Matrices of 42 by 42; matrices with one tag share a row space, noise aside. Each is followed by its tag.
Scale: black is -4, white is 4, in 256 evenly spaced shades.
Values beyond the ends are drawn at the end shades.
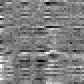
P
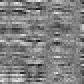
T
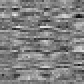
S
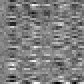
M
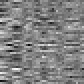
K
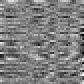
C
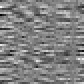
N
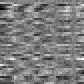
N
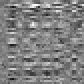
M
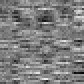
S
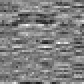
S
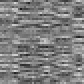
S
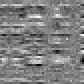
T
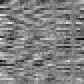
N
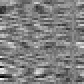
N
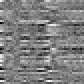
P
